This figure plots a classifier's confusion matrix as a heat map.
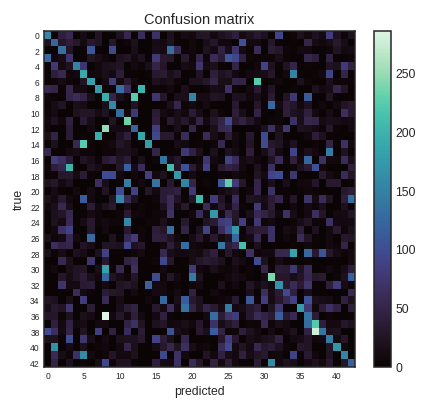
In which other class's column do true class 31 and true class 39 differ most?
20
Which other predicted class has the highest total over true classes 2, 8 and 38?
37
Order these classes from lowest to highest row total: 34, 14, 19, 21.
14, 34, 19, 21
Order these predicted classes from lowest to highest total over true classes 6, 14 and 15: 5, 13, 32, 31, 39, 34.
13, 32, 31, 34, 39, 5
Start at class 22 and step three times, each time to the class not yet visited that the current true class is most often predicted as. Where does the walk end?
36
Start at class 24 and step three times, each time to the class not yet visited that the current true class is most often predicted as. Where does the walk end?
26
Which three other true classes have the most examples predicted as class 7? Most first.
13, 38, 19
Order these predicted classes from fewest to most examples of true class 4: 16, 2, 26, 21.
2, 16, 26, 21
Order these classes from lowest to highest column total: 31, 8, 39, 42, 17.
42, 39, 17, 31, 8
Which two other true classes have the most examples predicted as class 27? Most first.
1, 24
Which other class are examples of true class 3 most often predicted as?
0
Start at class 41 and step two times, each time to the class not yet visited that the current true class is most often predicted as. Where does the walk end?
34
